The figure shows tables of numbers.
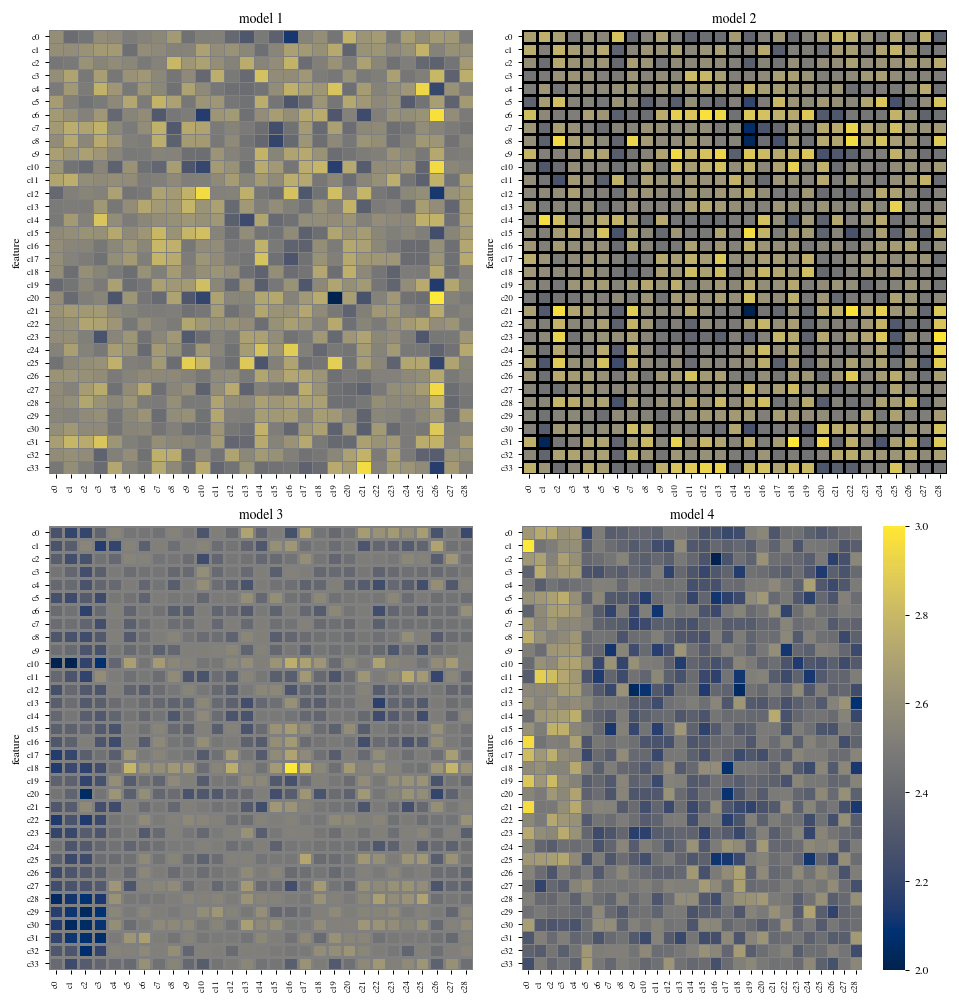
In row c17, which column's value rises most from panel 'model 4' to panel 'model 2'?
c11
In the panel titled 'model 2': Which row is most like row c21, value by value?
c8
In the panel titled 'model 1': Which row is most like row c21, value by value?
c9
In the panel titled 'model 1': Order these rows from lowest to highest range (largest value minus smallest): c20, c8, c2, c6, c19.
c2, c8, c19, c6, c20
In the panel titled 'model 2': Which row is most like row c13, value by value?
c29
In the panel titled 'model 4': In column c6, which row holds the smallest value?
c11
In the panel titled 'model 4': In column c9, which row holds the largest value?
c10
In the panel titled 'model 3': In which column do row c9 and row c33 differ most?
c25
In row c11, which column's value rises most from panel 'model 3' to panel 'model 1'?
c26
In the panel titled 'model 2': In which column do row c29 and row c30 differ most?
c15
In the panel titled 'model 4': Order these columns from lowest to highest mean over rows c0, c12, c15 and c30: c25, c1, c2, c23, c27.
c25, c27, c23, c1, c2
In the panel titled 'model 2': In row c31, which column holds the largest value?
c18
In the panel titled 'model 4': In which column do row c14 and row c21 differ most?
c0
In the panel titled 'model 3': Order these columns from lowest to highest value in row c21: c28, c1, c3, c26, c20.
c3, c1, c20, c28, c26
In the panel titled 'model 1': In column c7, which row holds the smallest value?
c6
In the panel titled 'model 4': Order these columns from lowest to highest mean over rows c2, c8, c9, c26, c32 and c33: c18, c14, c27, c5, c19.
c27, c19, c14, c5, c18
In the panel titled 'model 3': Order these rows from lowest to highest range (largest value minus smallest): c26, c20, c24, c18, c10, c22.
c24, c26, c22, c20, c10, c18
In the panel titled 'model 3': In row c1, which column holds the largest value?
c26
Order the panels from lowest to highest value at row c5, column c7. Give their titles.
model 4, model 3, model 2, model 1
